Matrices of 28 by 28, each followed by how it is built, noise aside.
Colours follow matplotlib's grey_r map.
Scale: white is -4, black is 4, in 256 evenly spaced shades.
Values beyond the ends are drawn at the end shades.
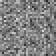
repeating rows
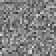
noise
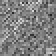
Hankel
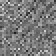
Hankel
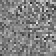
upper triangular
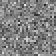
noise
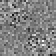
block diagonal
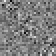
block diagonal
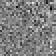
upper triangular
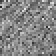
Hankel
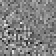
lower triangular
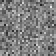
repeating rows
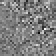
upper triangular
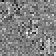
block diagonal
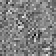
block diagonal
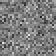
repeating rows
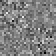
block diagonal
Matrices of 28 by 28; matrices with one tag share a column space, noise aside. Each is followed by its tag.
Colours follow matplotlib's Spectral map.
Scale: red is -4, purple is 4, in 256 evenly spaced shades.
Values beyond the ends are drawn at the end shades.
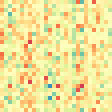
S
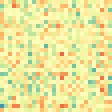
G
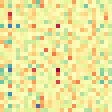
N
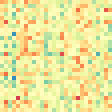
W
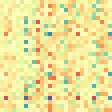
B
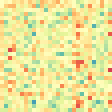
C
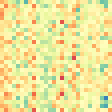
N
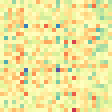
N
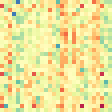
G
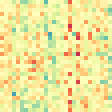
W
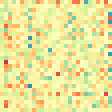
C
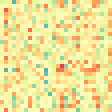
N
